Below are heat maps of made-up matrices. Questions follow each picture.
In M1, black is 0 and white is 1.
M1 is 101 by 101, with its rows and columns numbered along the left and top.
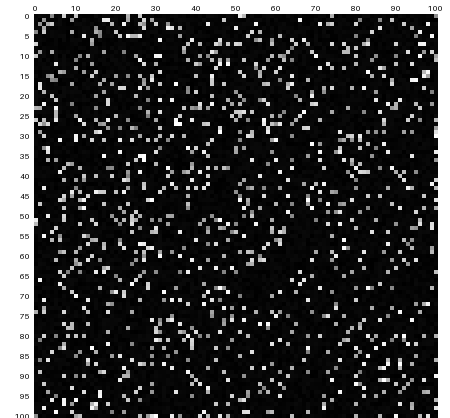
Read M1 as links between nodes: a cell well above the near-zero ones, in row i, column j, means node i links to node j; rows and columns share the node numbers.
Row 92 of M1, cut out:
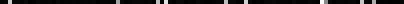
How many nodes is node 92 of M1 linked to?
10
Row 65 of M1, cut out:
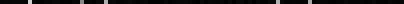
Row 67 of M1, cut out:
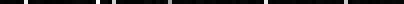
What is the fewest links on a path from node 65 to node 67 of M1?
4
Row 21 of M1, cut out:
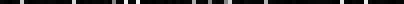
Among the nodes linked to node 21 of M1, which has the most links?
node 31
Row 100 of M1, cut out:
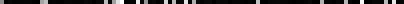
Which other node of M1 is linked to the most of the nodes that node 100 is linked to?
node 10
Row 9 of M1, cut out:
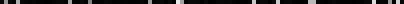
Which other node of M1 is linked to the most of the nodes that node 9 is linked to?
node 58
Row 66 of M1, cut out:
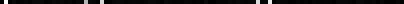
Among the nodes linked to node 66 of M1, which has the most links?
node 64
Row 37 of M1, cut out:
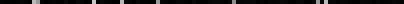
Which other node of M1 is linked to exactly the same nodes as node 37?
node 78
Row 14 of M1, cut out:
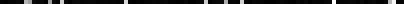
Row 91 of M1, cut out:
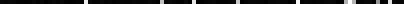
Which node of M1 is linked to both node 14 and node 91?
node 97
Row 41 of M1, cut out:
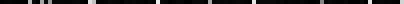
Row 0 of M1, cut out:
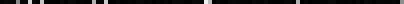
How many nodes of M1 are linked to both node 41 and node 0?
5
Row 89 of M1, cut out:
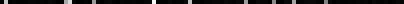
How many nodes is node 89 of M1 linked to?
10
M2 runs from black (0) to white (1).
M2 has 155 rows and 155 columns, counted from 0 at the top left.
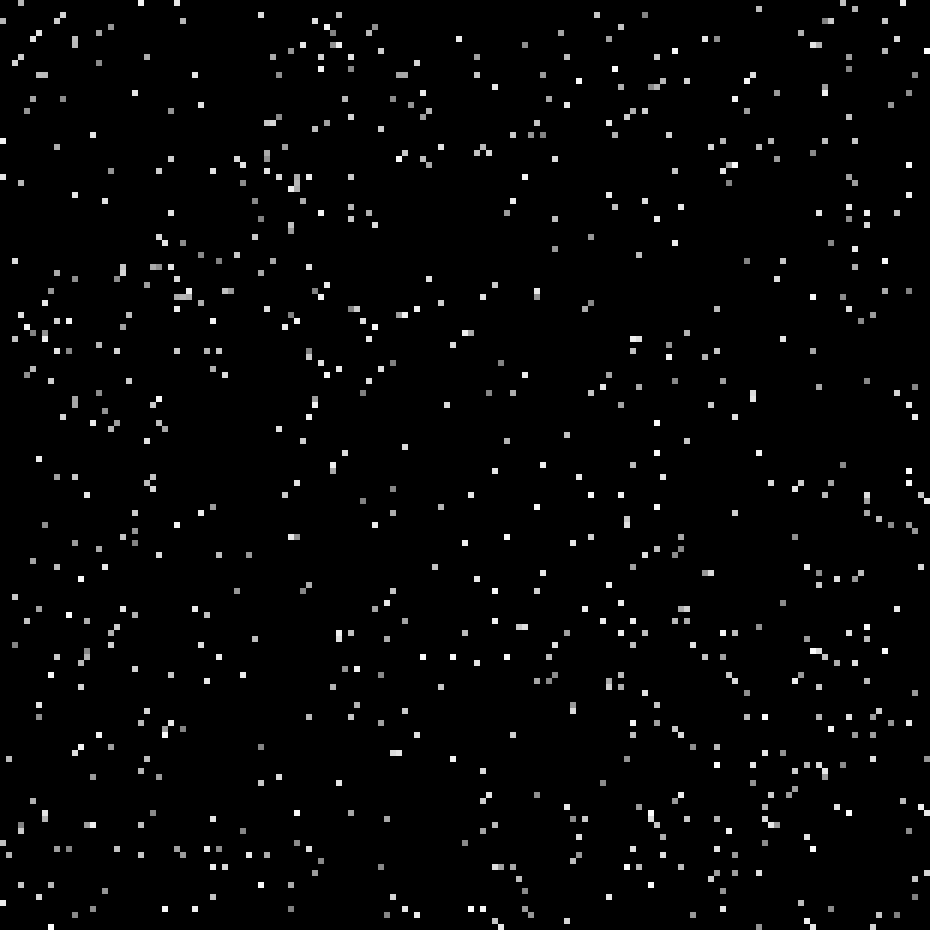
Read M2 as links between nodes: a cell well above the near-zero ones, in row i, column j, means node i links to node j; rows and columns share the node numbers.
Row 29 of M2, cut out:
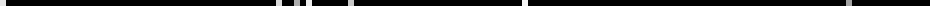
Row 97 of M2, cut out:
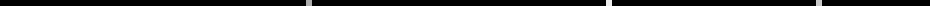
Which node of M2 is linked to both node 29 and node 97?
node 51
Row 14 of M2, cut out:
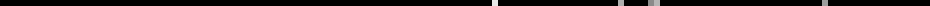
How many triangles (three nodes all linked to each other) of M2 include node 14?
3
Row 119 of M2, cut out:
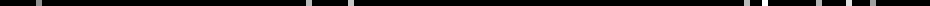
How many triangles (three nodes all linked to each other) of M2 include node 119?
3
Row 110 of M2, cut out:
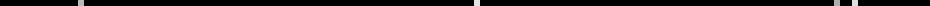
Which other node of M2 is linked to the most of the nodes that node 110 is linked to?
node 96
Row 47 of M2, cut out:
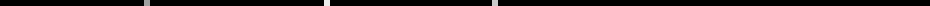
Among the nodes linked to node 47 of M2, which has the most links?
node 82
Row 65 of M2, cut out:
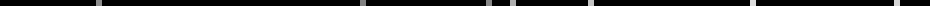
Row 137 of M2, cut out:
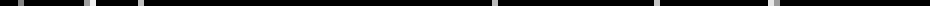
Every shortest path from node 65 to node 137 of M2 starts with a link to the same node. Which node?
node 98
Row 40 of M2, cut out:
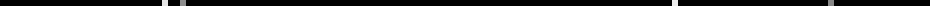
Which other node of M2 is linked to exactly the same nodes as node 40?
node 121
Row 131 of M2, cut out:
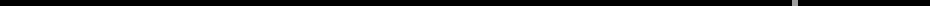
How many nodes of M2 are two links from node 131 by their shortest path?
4
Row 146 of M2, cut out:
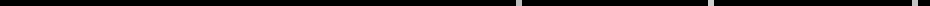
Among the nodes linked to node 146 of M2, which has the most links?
node 152
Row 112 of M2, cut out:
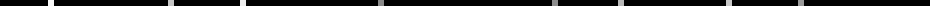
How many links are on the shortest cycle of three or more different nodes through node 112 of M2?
3
